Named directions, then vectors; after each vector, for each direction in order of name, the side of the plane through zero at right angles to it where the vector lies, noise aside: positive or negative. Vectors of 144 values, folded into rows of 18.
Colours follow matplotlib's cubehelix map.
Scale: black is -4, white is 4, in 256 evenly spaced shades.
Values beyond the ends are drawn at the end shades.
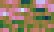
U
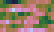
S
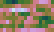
positive, positive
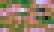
positive, positive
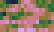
positive, negative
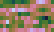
positive, positive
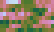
negative, positive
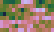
positive, negative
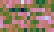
negative, negative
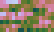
negative, positive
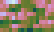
negative, positive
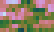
negative, positive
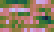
positive, positive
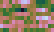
negative, negative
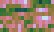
negative, negative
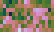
positive, negative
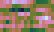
negative, negative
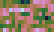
positive, positive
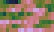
positive, negative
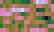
positive, positive
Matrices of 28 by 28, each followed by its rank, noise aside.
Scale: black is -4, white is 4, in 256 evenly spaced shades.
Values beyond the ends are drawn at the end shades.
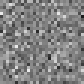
seven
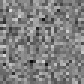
eight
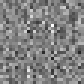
six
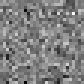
eight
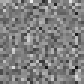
six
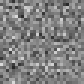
eight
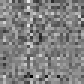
five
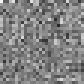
seven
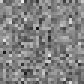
five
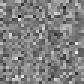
eight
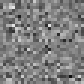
six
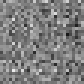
six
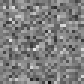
eight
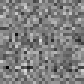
five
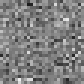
seven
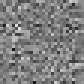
eight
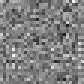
seven
